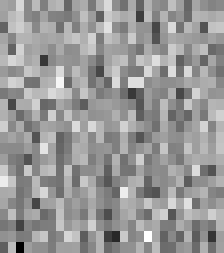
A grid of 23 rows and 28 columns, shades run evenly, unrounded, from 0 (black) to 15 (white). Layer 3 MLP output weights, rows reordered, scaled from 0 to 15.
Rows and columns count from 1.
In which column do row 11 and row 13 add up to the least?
18
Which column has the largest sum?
28
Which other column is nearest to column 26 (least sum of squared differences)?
10
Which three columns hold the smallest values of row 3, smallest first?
20, 26, 1
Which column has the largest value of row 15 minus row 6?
6
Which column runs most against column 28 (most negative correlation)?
22
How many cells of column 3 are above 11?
6
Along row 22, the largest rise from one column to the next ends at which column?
16
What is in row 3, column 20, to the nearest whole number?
4
